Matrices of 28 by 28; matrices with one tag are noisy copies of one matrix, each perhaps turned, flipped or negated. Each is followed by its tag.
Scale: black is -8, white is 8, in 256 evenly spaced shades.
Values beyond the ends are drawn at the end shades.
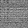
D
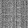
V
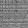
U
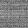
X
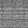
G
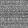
X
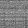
G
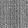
D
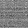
G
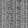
V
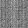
X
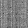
V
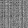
U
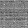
G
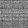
G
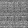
V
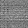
D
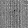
D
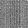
D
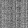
V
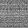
X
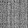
G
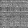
V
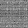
X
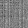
U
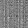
U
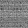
X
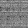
V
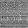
V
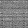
G
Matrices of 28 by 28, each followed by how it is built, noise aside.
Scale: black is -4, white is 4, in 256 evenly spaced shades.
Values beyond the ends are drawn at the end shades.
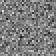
repeating rows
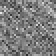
Toeplitz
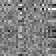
low rank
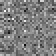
low rank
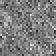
Toeplitz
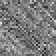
Toeplitz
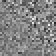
upper triangular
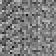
repeating rows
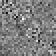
block diagonal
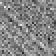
Toeplitz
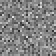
noise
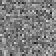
noise
